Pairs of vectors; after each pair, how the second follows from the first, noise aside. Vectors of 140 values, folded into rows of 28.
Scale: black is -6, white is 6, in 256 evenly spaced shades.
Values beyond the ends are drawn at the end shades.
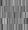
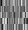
scaled up.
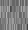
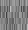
negated.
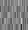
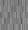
negated, shrunk.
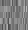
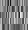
wrapped around, negated, scaled up.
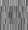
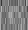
negated.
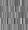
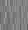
wrapped around, shrunk.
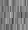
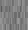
wrapped around, shrunk.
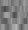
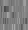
partly zeroed.
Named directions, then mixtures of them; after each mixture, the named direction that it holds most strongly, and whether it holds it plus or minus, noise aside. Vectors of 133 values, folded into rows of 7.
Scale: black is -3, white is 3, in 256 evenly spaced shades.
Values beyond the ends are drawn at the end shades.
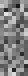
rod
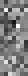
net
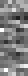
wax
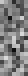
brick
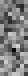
brick, plus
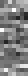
wax, plus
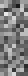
rod, plus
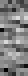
wax, minus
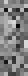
net, minus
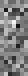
net, minus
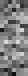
wax, minus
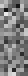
rod, plus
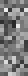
net, plus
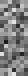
rod, plus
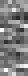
wax, plus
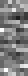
wax, plus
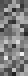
rod, minus
